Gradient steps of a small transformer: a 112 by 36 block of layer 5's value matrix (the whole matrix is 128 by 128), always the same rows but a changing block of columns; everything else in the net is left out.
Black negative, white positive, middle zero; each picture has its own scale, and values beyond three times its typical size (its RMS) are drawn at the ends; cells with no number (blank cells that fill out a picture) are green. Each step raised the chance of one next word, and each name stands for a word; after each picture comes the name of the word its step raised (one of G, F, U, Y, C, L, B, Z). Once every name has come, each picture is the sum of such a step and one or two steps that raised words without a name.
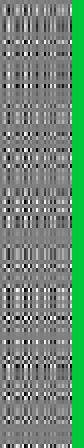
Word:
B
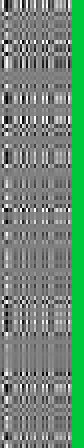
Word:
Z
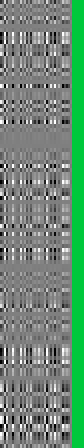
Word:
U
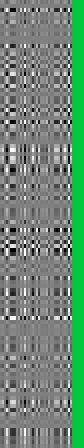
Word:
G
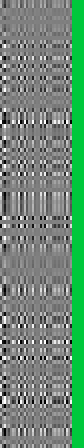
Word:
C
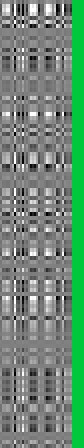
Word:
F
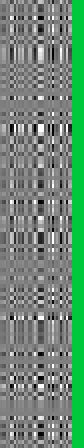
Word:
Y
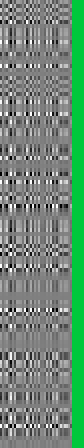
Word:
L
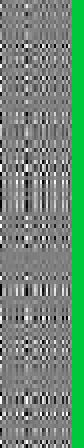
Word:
C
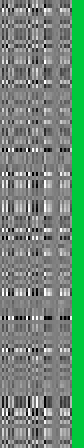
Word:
G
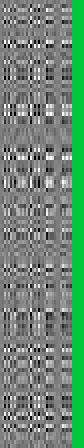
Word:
L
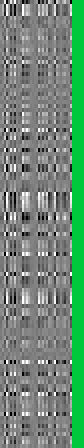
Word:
F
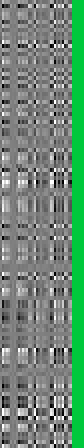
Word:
U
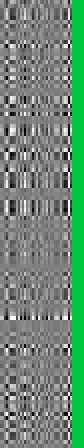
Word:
Y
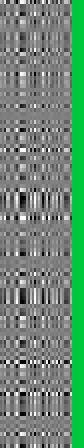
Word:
B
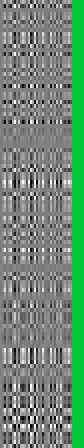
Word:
U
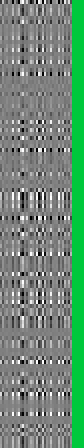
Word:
G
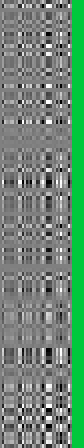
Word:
U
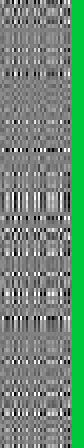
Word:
G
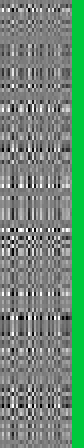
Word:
G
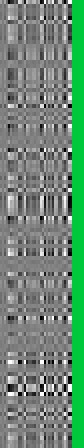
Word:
Y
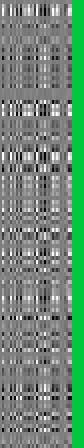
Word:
F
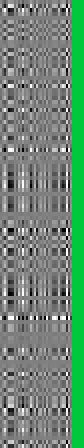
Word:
G
